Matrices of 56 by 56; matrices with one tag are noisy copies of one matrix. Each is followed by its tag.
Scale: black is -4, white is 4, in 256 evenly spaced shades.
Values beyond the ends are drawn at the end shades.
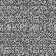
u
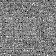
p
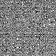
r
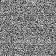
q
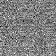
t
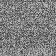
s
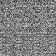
r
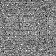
p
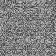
q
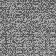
r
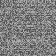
q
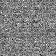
r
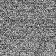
t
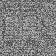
p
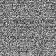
t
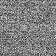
u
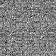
r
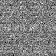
u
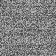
q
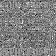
s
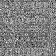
s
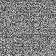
r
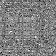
p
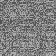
t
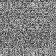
s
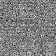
t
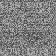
s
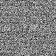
u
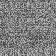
s
